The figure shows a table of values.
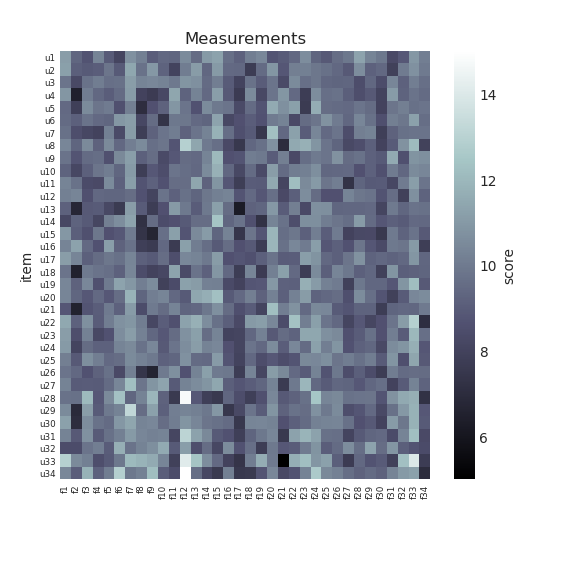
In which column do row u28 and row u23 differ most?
f12
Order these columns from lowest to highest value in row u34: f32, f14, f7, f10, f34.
f34, f14, f10, f7, f32
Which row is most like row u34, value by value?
u28
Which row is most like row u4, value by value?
u18
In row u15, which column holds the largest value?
f20
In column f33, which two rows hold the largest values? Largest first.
u33, u22
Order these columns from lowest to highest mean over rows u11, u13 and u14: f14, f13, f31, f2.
f2, f31, f14, f13
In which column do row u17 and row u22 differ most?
f22
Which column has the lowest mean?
f17
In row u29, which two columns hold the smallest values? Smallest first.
f2, f16
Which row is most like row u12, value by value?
u17
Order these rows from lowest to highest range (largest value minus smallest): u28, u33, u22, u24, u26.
u24, u26, u22, u28, u33
